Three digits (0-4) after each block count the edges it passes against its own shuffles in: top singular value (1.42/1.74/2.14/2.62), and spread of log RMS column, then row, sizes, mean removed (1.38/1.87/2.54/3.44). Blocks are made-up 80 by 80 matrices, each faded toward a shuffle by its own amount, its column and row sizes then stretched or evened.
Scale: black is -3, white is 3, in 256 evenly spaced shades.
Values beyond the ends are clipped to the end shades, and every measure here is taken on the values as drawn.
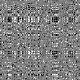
4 2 3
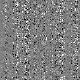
0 4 1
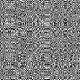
4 1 3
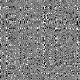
3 3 2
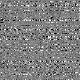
2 1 4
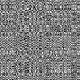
4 1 1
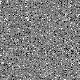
1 1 1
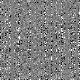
1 4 2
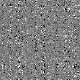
1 3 2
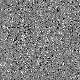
0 1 1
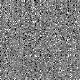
2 2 1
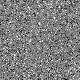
1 0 0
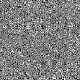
2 0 2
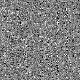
1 2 0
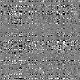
3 3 4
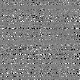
0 2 4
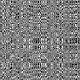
4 4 2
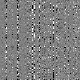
3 4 1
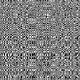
4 3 3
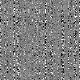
1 4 1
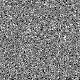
0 0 1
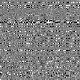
3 1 4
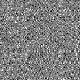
3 0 1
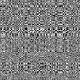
4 2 3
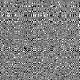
4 2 3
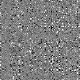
2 3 1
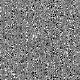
0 3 0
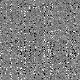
0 3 2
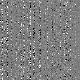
0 4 0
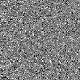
2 1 1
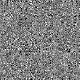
1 2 2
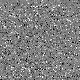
1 0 1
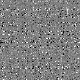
1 2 3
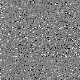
1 1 2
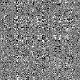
2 3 2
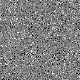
1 1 2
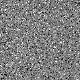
0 0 0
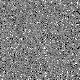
0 1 1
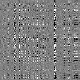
4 4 3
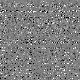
1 1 3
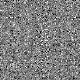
0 2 2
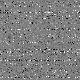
1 0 3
